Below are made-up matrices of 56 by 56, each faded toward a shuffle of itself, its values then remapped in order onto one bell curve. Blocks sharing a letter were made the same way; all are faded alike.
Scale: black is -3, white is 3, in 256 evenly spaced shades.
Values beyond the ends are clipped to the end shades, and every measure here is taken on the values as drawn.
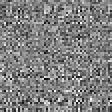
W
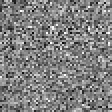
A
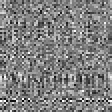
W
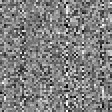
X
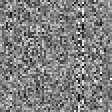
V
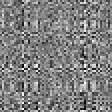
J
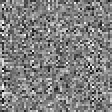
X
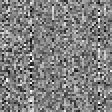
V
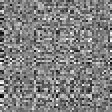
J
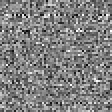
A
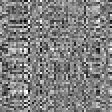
J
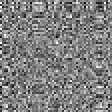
J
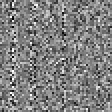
V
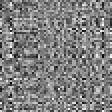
J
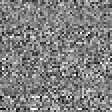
A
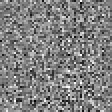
X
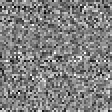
A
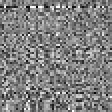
W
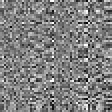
J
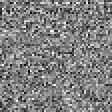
A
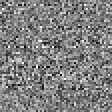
A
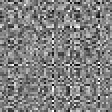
J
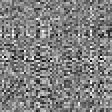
W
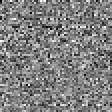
A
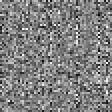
X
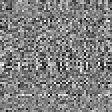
W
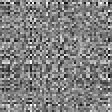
J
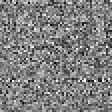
A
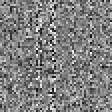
V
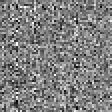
X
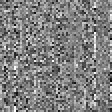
V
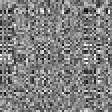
J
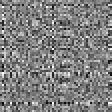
J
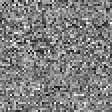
A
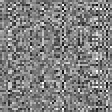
J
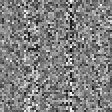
V
